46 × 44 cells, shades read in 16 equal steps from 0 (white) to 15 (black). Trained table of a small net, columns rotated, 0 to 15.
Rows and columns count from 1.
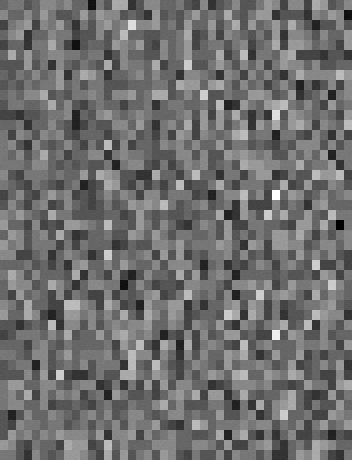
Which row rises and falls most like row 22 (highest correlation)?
11
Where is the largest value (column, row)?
43, 23
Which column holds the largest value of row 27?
26
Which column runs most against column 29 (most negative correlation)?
28
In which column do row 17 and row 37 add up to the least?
17
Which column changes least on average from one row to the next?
6
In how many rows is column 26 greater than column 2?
18
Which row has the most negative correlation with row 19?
8
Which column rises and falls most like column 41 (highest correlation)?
29
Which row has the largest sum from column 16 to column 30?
22
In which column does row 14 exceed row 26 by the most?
14
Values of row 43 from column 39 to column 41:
11 8 6
